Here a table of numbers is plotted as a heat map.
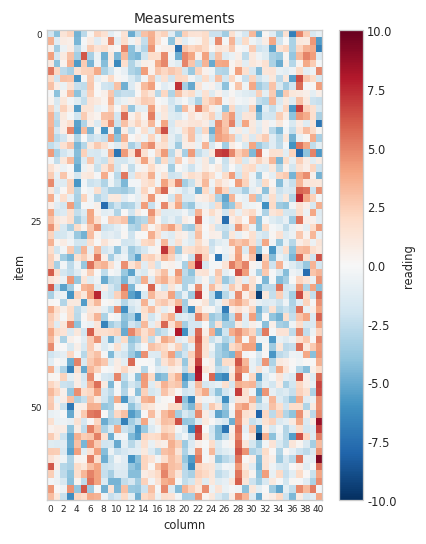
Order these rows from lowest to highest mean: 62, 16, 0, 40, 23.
23, 0, 62, 16, 40
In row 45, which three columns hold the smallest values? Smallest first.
3, 5, 38
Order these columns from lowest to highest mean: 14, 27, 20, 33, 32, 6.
20, 33, 32, 27, 14, 6
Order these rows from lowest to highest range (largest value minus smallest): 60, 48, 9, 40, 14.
9, 14, 60, 48, 40
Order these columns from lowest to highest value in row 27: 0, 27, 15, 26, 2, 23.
26, 2, 23, 27, 0, 15
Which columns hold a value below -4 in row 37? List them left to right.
11, 21, 26, 31
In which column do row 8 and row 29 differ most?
33
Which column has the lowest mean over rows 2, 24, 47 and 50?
12
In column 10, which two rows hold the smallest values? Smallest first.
16, 4
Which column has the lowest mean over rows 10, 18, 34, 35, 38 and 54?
31
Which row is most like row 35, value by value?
51
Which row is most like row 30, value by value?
54
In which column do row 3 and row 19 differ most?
8
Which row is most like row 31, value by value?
45
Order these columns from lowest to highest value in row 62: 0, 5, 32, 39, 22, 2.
2, 39, 32, 5, 0, 22
